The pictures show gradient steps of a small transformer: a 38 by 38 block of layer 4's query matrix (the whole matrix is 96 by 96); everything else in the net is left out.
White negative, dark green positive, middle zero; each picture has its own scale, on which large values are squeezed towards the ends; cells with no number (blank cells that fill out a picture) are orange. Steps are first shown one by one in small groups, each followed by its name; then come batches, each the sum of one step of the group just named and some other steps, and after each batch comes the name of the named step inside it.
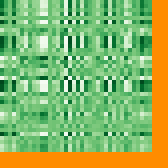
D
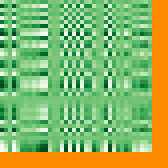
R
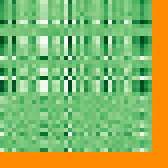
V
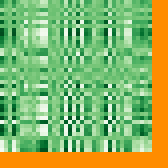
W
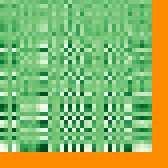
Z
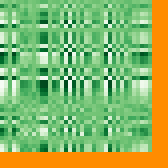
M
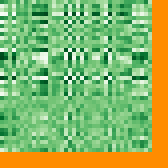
M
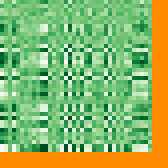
Z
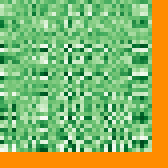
Z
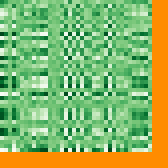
R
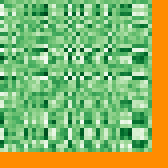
M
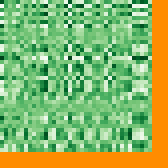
M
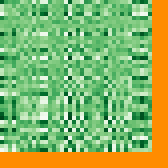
W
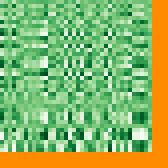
R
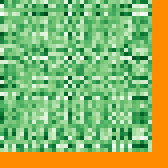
W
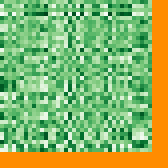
V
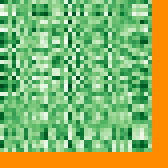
V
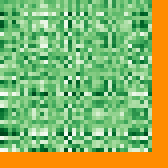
D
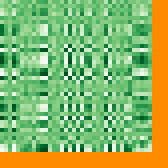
Z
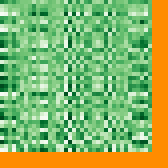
V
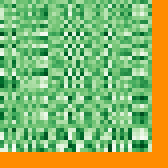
R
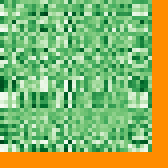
V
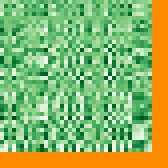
Z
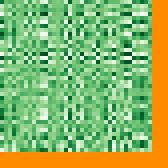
W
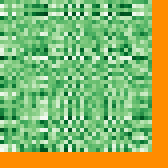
W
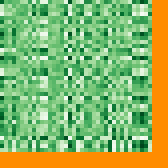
W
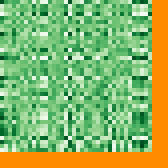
W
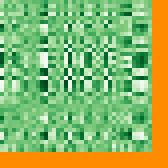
M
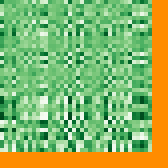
W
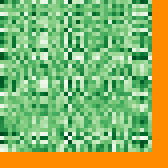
D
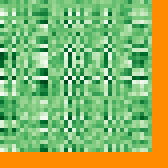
M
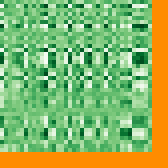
M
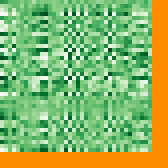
M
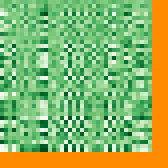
Z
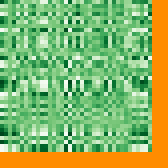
D
